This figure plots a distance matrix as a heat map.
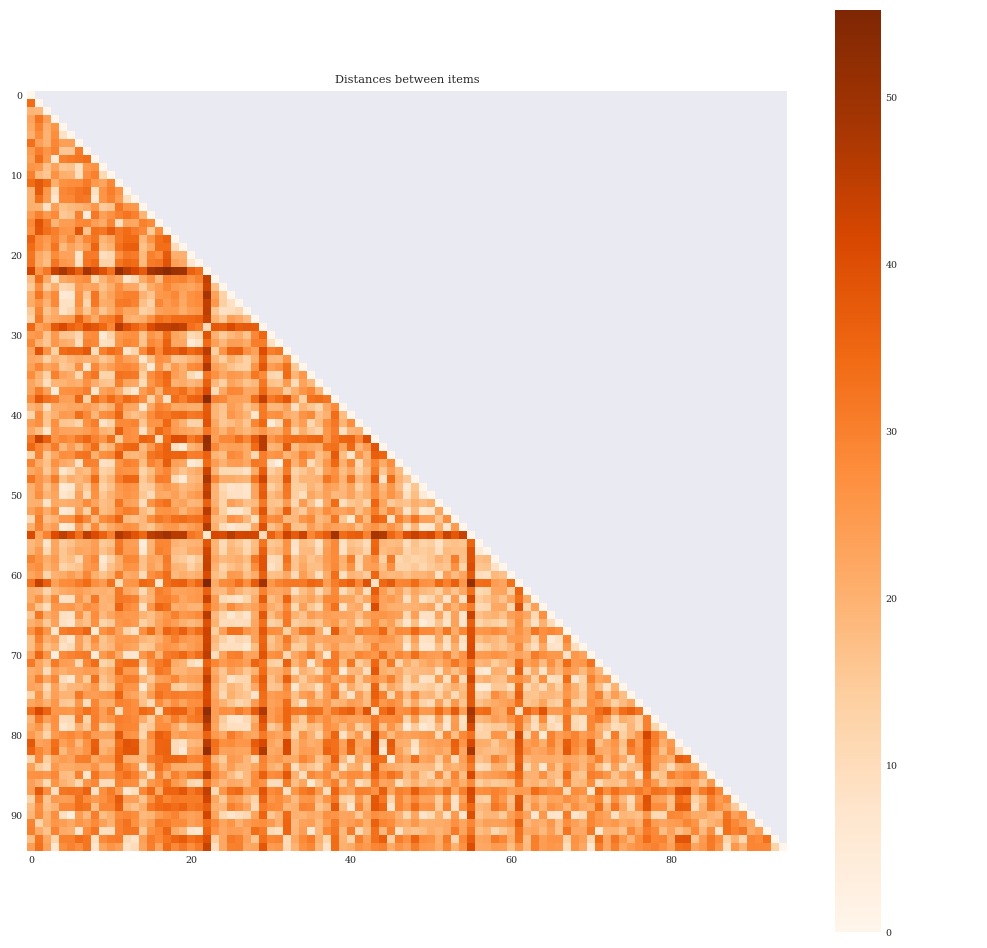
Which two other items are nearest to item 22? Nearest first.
55, 29
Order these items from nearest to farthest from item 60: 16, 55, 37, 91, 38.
37, 91, 16, 38, 55
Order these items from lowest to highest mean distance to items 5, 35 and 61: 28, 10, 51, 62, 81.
10, 51, 62, 81, 28
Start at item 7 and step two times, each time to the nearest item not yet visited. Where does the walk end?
34
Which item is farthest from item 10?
17
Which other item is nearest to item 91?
1
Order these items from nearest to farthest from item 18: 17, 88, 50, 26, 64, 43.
64, 50, 26, 88, 17, 43
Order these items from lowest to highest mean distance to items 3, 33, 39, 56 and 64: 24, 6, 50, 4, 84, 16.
84, 24, 50, 4, 6, 16
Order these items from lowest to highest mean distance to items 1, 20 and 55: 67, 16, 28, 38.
67, 28, 16, 38
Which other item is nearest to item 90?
5
